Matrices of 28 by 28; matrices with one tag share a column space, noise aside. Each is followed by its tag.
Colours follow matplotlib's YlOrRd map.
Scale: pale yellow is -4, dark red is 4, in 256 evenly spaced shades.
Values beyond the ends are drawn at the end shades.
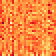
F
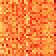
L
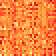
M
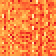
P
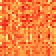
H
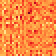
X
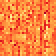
H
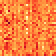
F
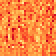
H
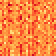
X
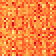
M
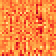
F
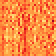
H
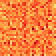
M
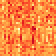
H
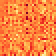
F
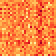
M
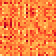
M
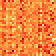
L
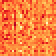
P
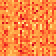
X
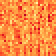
H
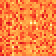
P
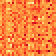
L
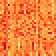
F
